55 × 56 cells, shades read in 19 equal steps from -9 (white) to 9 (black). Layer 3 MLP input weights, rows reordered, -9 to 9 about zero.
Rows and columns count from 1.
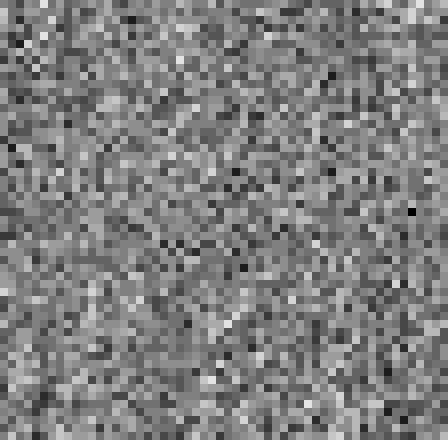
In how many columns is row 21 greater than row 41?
23
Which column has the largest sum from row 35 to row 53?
51
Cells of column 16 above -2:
37
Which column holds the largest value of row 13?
3
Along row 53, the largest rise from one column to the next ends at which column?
40
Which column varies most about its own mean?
52
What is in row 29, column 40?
1
